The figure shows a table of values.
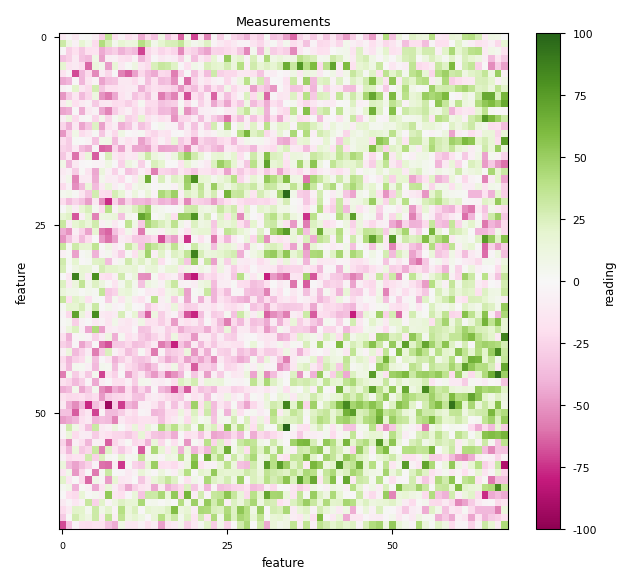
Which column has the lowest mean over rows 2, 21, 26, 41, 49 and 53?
7
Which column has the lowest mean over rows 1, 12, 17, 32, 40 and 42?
20
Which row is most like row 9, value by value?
53
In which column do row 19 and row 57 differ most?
55
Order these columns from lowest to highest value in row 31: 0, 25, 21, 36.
36, 25, 21, 0
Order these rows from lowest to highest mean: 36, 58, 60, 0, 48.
0, 36, 60, 48, 58
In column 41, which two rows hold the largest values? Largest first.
4, 59
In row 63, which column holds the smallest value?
66
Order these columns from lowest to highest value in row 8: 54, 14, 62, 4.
4, 14, 62, 54
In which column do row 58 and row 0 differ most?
35
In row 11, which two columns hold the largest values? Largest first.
64, 65
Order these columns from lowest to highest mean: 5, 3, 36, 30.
3, 5, 30, 36
